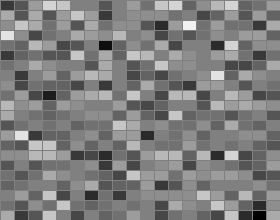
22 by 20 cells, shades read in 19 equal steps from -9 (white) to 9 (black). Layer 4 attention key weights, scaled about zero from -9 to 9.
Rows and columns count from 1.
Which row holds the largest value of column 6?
16
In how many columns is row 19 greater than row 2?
10
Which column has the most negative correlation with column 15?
7
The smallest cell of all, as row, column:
3, 14
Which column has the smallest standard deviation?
20
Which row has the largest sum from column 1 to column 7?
9
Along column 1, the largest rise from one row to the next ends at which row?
5
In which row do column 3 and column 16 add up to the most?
22
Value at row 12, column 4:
2
